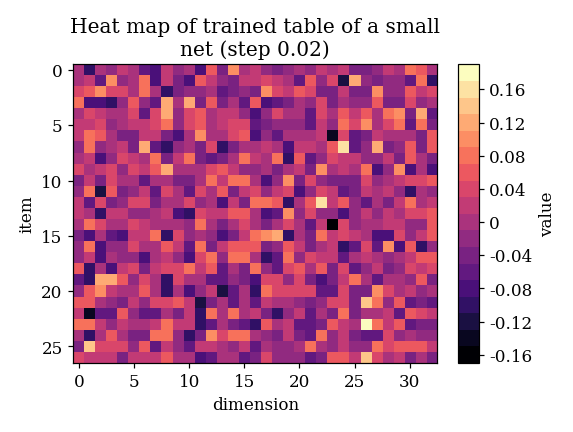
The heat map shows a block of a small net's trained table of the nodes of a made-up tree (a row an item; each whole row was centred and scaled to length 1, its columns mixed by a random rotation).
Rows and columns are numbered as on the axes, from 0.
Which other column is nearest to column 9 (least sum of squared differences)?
5
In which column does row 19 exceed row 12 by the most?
3
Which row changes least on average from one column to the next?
26
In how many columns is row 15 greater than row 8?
15
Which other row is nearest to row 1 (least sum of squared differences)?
11
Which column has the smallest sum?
13
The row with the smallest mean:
22
